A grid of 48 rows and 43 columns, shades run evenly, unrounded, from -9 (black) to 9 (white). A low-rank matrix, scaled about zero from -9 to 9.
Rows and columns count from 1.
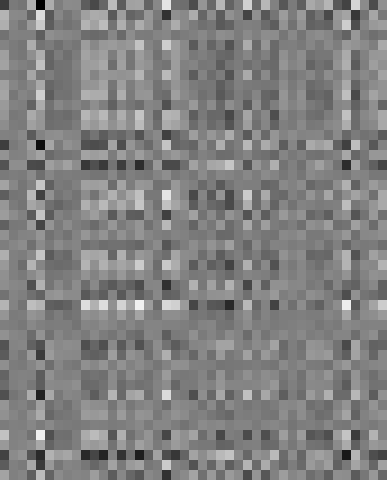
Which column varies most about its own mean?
5
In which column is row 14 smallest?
19
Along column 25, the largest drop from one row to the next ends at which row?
2
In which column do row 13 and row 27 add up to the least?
26
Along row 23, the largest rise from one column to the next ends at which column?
6
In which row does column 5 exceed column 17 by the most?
44
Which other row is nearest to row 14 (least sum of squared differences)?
25
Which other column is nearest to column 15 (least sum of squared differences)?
13
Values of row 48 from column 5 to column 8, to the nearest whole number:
4 -2 1 0
